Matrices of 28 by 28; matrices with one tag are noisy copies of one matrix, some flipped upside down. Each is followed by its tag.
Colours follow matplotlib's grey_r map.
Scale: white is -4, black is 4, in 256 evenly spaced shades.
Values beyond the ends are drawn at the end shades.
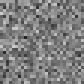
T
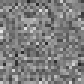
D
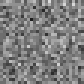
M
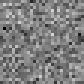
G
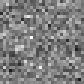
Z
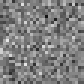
M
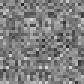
D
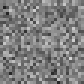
M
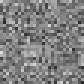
D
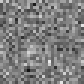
D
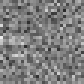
T
